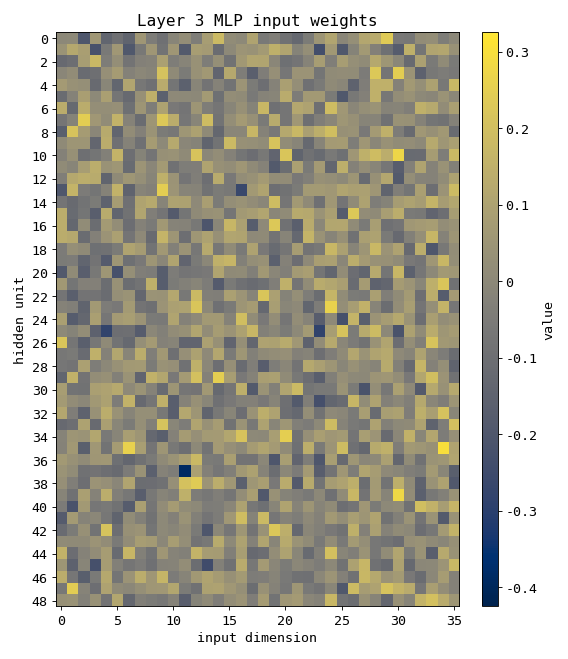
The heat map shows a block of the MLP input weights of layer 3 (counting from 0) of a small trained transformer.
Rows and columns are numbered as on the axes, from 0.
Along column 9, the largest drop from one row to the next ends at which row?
34
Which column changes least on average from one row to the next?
8
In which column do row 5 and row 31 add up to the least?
25
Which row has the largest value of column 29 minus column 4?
0
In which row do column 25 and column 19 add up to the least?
36
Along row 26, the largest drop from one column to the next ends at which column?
1
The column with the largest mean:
28
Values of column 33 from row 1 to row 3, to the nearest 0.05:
0.1 -0.05 -0.05
